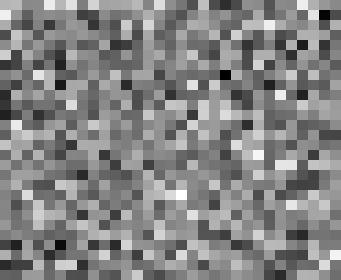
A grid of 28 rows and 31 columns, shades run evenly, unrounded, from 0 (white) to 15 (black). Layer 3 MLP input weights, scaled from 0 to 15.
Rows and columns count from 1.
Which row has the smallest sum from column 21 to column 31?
21
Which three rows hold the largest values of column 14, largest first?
17, 24, 28
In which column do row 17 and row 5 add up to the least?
27
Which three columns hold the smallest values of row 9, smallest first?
18, 20, 5
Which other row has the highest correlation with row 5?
2
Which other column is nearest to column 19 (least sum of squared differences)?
14
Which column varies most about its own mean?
1
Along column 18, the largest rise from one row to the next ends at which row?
10
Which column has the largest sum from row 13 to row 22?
11
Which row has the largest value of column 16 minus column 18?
9
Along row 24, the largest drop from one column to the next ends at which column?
15
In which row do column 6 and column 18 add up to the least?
22
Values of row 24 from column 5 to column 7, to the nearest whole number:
9 9 9
